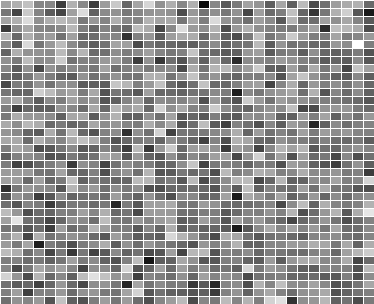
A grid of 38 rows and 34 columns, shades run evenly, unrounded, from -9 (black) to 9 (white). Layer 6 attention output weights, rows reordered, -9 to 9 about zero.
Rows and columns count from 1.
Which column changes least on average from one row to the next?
32
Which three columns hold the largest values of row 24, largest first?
23, 7, 30
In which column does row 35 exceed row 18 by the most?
19
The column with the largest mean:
24
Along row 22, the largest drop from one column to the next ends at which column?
15
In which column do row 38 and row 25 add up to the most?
26
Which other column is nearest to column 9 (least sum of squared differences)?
25
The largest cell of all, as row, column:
6, 33
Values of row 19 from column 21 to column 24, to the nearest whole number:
-5 2 1 -4
